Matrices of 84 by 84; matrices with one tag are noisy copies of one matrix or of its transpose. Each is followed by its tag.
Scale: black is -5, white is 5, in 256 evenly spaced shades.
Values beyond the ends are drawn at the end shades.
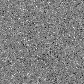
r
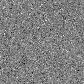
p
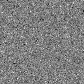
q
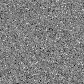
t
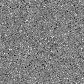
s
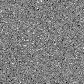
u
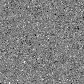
t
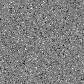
p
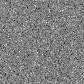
s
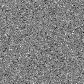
s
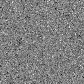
q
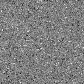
u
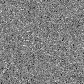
u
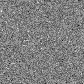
u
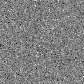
s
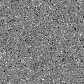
t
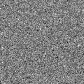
r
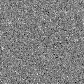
r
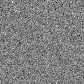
q
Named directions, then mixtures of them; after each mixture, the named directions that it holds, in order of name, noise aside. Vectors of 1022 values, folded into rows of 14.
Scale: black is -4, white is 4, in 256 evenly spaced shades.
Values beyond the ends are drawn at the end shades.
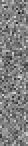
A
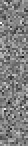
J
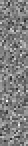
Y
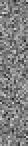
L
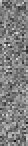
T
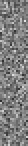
J, L.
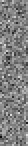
A, J, T.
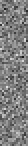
A, J, L.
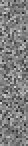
A, L, Y.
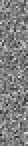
A, Y.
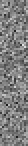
A, L, Y.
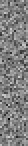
A, L, Y.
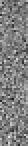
L, T.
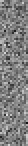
A, J, T.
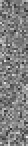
J, L, T.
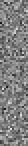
J.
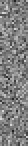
L.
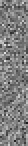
J, T.
